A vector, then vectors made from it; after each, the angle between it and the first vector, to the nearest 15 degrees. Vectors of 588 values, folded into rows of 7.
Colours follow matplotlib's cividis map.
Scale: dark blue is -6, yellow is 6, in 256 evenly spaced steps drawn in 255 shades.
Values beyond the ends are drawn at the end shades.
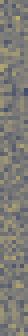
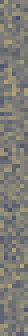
150 degrees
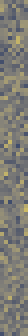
105 degrees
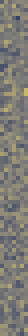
165 degrees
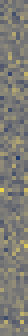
105 degrees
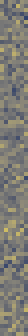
60 degrees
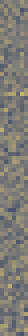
135 degrees
